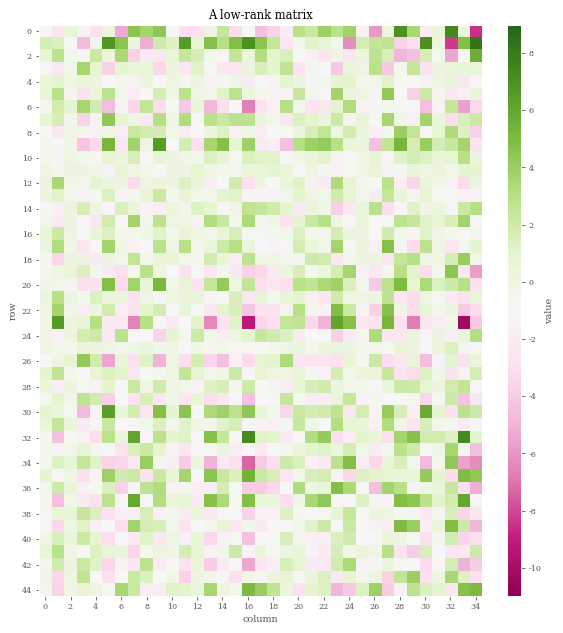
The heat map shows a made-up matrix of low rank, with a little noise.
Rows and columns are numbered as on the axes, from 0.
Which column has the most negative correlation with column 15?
32
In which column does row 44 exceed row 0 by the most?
34
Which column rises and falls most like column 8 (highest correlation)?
24
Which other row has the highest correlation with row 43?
39
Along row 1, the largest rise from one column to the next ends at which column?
33
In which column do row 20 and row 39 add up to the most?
28
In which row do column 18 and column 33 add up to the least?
23
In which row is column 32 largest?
0
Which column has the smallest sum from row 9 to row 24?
26
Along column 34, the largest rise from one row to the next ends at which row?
1
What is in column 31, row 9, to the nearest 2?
2
